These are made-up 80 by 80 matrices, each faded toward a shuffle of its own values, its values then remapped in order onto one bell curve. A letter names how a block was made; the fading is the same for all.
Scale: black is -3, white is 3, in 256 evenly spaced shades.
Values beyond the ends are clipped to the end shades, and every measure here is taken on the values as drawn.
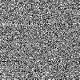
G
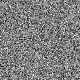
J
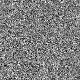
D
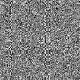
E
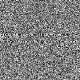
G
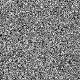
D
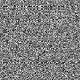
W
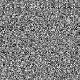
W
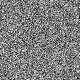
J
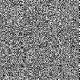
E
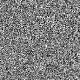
G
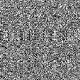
W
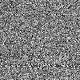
D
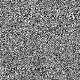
D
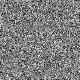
D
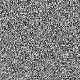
W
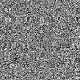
E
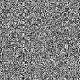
E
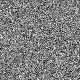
J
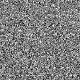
D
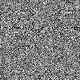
G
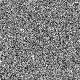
J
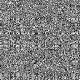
W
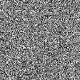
G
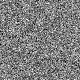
J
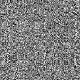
E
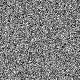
J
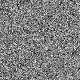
J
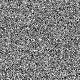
D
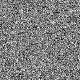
D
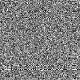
W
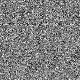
D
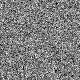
J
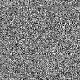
G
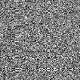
W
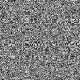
W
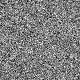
J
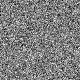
J
